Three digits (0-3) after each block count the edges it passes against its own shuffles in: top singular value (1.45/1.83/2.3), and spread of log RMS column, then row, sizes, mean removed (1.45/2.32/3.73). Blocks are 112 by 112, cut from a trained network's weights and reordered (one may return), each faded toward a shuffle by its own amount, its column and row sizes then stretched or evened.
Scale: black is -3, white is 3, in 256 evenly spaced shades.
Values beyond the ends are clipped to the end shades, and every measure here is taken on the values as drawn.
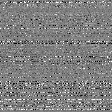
1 0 3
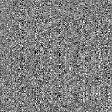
2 2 1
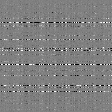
3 0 3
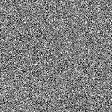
1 1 0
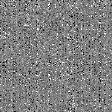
0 2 1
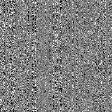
1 3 0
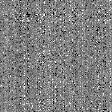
1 2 1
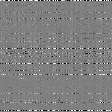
3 0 3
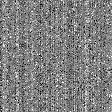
2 1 0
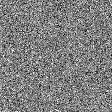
0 0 0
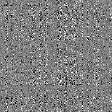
0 3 2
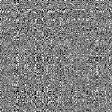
2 2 2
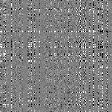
3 3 2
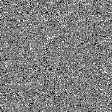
0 1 2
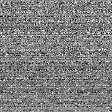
2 0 2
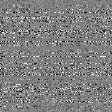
0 1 3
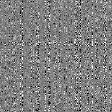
1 3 2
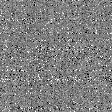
0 0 2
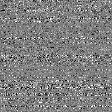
0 1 3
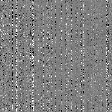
1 3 1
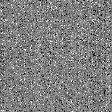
0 1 1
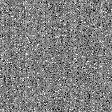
0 0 1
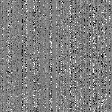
1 3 0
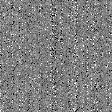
0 2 0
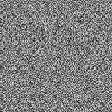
3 0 0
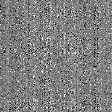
1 2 1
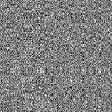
3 2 0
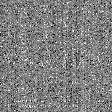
1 0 1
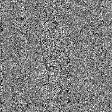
0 2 0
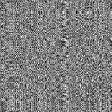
3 2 0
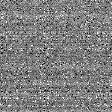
1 1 1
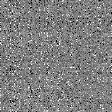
0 2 0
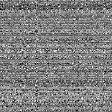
3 1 2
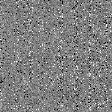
0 2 0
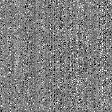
1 2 0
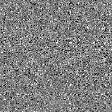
1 1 2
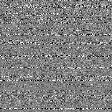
1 0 3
